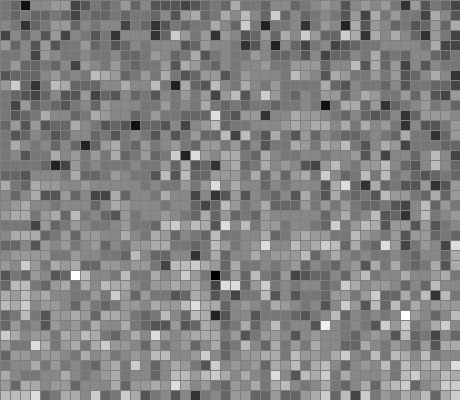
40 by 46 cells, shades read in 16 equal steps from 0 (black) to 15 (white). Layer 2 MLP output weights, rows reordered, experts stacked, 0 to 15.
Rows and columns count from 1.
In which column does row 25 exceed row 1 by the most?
46
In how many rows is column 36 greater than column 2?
20
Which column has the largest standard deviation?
22
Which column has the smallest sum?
42
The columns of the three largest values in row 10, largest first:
27, 24, 37
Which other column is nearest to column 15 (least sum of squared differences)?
29
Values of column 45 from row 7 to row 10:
7 8 6 4
